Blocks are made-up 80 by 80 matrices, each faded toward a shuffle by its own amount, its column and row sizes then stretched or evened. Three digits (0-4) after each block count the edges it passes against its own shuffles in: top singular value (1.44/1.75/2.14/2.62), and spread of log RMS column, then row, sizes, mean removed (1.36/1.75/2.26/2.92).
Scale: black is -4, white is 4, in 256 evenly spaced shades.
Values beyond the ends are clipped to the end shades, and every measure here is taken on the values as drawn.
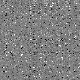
2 2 2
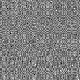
4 0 0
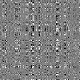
4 4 3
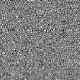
3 0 2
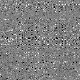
2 2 3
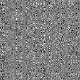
2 4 1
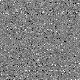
1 0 2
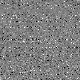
1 0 3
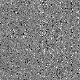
0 3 1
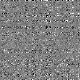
0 3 4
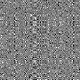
4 3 2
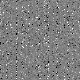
0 3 1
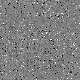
1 1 1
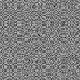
4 1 2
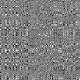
4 3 3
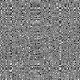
4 3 2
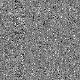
0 3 0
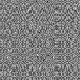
4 1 0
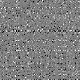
3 1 3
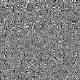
1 3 3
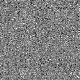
2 0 1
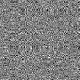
3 1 2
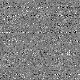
0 1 3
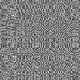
4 2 3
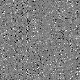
2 2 0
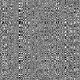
4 4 2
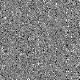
0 3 0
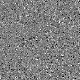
1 1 1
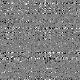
3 2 4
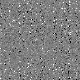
0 3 1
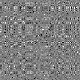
4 2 3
